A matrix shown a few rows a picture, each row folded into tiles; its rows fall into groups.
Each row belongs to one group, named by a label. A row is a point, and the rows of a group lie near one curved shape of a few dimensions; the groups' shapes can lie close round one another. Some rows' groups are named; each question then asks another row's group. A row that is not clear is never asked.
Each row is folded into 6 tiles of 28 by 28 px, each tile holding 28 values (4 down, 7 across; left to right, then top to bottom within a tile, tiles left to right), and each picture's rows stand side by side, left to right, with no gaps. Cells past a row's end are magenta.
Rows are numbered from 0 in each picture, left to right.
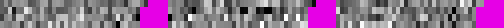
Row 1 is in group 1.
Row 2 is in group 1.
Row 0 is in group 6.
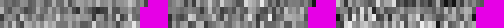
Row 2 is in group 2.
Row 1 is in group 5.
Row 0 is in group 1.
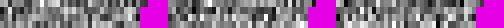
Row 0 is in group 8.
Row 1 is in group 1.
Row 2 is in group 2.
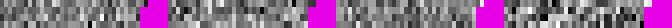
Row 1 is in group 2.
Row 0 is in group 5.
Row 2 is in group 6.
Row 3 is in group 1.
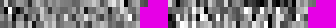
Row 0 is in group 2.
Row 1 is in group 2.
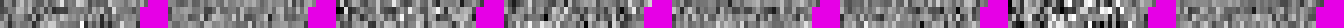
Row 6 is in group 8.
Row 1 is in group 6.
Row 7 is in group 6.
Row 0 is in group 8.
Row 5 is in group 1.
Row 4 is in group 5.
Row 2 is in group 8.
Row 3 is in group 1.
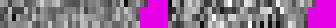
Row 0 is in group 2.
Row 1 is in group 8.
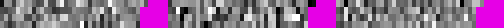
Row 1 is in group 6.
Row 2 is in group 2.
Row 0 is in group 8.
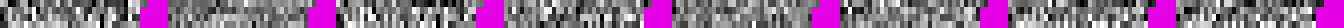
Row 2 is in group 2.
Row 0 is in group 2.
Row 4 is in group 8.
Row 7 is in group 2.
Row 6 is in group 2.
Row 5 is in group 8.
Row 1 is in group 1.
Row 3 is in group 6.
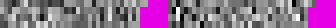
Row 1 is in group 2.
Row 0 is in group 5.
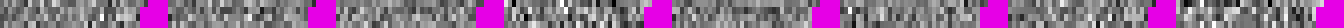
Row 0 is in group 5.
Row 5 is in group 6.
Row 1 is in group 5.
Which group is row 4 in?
5
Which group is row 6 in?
5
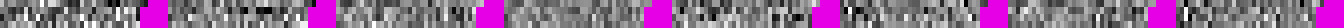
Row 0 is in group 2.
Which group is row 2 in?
5
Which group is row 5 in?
2
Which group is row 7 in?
2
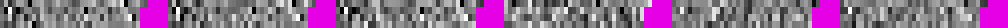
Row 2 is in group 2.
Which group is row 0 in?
2
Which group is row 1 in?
2
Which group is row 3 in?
5
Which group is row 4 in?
6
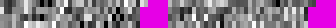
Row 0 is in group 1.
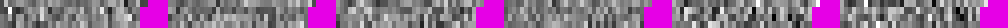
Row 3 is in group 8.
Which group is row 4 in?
6
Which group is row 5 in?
5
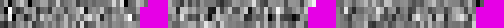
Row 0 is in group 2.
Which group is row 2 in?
6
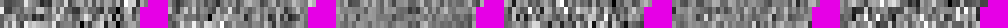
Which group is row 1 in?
1
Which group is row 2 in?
6
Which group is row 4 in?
6
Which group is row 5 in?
2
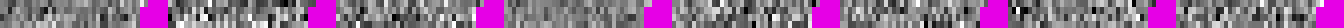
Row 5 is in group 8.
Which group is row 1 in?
2
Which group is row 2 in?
6
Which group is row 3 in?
6
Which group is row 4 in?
6
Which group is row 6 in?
2
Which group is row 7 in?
6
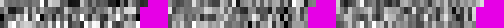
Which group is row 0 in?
2
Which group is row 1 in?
1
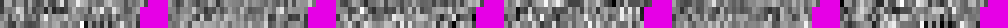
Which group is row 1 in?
6
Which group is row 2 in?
6
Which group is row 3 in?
2
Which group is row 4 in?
1
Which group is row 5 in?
8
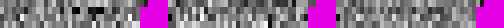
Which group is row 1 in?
2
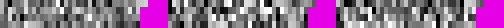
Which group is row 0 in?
5
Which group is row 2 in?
2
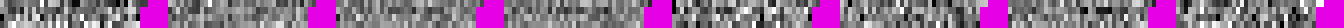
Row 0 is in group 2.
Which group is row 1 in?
8
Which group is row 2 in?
5
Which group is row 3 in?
5
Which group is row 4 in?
8
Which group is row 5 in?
5
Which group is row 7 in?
1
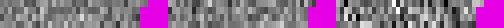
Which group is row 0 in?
6
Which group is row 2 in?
5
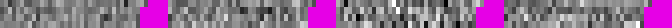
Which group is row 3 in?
1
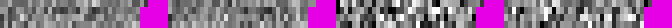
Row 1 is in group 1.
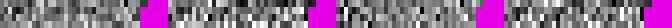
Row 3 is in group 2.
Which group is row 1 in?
2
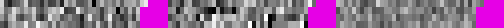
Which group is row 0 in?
5
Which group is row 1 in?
1
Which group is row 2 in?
8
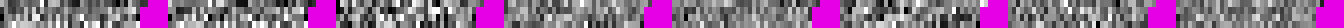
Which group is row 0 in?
2
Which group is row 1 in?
2
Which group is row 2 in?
8
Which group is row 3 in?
8
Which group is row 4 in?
2
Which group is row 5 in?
1
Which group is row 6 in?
5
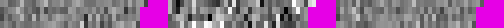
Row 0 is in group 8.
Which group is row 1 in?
1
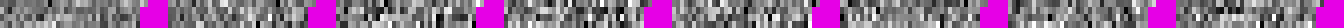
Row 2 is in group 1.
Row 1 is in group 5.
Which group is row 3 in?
1
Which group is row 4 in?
6
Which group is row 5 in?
2
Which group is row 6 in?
1
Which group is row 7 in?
1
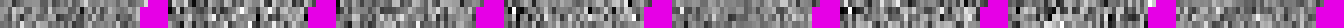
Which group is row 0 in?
6
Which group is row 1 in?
8
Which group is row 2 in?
8
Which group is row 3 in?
2
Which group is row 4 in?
6
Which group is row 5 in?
8
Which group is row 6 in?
1
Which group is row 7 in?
6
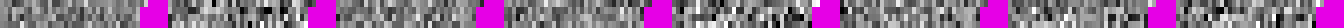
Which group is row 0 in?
6
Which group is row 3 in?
2
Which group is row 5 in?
8
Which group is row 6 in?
6
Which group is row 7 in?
1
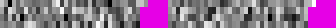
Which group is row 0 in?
5
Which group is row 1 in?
6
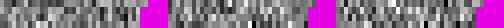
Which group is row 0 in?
5
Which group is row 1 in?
8
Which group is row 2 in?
5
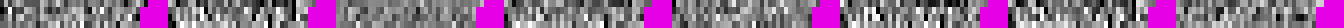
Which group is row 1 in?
2
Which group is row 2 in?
6
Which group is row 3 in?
2
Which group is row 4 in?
8
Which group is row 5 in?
2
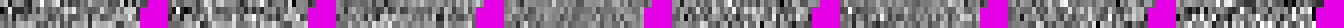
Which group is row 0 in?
8
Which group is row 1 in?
2
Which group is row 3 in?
6
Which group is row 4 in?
5
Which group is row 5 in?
6
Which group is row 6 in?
5
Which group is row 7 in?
2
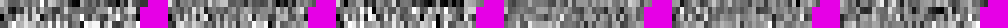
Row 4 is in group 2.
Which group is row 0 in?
2
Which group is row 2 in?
2
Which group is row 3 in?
1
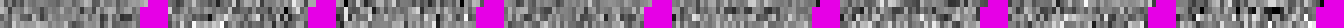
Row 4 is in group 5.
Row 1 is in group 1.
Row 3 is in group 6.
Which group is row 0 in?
6
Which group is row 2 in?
2
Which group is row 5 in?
2
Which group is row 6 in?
1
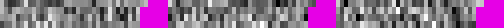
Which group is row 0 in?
5
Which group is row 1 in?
2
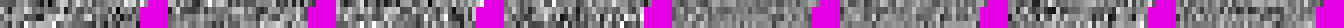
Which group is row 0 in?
1
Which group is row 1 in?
8
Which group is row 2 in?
5
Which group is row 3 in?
6
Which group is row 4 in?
6
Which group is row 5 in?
6
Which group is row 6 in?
1
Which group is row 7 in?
5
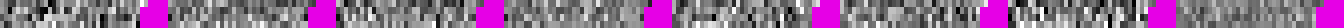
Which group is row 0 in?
1
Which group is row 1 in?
2
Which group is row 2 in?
2
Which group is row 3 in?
5
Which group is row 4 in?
1
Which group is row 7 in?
6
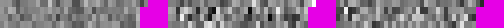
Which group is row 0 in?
6
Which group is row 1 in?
6
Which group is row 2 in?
6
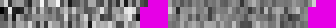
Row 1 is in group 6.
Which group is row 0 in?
8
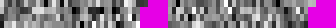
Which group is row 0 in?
1
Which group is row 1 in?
5
